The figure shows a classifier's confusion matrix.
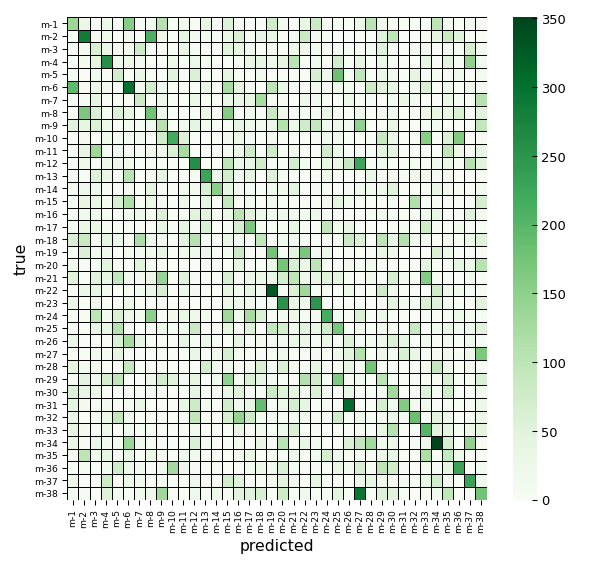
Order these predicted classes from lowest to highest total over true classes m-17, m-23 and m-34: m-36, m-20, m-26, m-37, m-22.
m-36, m-22, m-26, m-37, m-20
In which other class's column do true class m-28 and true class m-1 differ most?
m-9
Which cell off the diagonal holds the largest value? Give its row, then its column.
m-22, m-19
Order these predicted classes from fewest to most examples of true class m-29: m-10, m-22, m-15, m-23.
m-10, m-23, m-22, m-15
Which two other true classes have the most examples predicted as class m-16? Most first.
m-32, m-19
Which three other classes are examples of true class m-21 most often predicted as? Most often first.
m-33, m-9, m-5
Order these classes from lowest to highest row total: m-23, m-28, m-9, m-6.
m-28, m-23, m-9, m-6
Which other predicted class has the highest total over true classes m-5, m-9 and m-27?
m-38
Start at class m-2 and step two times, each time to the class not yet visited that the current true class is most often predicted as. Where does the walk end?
m-15
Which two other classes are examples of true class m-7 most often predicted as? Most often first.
m-18, m-38
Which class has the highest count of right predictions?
m-34
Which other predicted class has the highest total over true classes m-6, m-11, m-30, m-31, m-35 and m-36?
m-26
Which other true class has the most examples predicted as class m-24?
m-17
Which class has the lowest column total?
m-14
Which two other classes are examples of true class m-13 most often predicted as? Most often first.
m-6, m-15
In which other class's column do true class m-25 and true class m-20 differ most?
m-5
